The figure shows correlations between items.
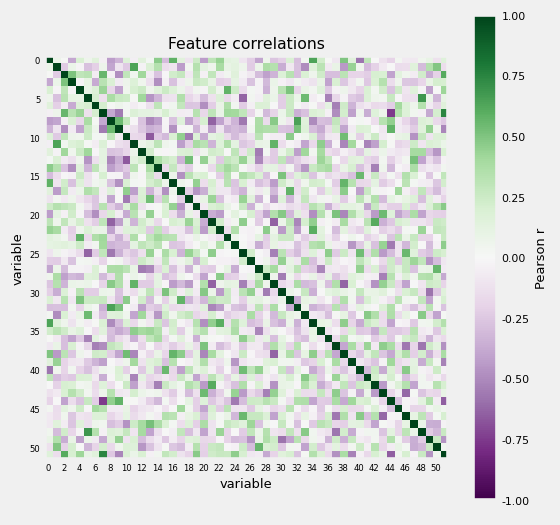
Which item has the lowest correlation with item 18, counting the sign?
10
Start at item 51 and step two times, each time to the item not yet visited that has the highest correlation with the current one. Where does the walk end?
2
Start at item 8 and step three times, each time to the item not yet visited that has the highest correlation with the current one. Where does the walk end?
44
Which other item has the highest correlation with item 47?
13
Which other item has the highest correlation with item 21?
42
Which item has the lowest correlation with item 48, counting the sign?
37
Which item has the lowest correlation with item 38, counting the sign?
29
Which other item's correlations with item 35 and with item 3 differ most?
14
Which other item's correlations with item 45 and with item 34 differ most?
22
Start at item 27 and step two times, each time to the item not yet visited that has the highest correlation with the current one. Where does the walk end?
1
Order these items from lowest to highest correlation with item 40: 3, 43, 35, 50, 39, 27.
43, 35, 39, 3, 50, 27
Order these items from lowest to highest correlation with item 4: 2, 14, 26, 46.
46, 26, 14, 2
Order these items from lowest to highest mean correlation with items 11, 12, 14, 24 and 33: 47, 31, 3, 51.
3, 31, 51, 47
